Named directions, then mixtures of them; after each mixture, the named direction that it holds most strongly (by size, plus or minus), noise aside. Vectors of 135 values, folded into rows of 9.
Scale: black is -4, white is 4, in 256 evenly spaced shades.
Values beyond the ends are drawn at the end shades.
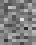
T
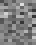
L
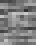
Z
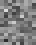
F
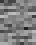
Z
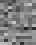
F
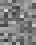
F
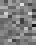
L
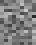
L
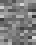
L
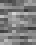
Z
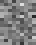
L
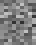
L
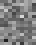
F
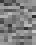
L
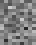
T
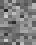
F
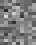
F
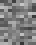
F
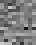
T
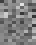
L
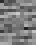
Z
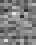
F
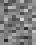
T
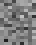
F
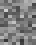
F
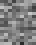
F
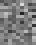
L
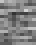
Z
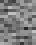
T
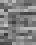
Z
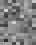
F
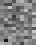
T
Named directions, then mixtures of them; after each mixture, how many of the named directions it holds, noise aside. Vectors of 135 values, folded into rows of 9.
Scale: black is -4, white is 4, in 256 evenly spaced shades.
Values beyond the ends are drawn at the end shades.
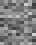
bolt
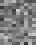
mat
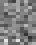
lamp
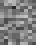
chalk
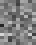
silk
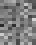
four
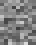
two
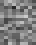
one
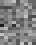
four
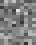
one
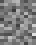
two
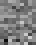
four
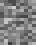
one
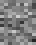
two
